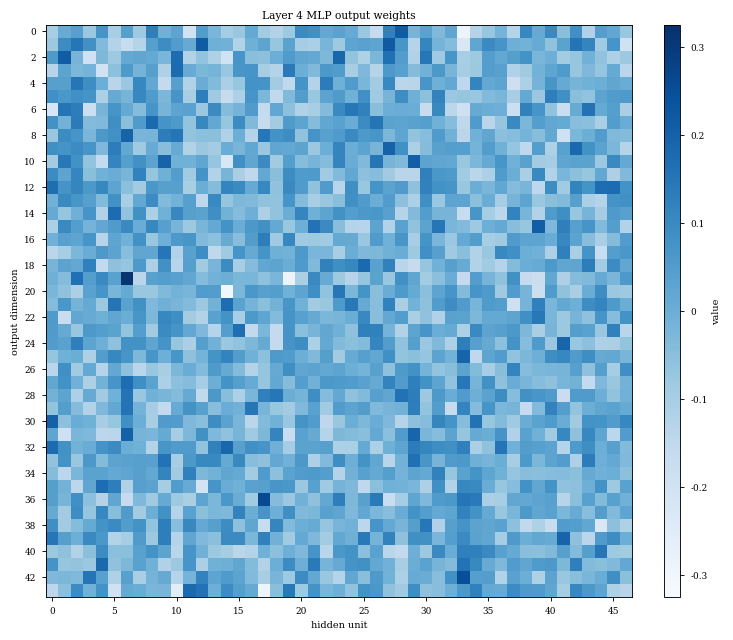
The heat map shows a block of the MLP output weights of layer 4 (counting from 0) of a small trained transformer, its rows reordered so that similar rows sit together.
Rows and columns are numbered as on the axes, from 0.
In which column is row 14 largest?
5
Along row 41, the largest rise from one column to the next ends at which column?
4
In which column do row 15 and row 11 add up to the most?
39
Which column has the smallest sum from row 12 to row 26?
29
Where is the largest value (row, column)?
19, 6
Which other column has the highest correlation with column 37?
26
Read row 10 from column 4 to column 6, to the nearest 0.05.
-0.15 0.1 0.05
